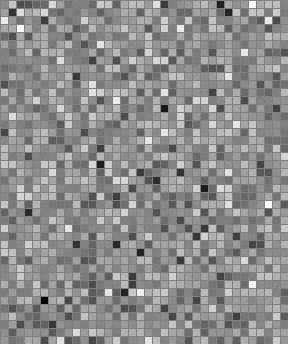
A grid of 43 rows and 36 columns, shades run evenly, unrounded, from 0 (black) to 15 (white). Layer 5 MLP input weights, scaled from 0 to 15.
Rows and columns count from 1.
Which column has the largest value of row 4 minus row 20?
3
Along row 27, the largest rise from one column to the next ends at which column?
5
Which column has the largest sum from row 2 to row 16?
23
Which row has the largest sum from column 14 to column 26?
18
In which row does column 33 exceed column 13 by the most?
19
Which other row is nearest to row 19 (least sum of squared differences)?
34
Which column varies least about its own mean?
14
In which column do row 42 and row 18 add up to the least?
7
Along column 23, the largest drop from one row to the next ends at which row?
22
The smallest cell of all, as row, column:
38, 6
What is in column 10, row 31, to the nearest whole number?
3
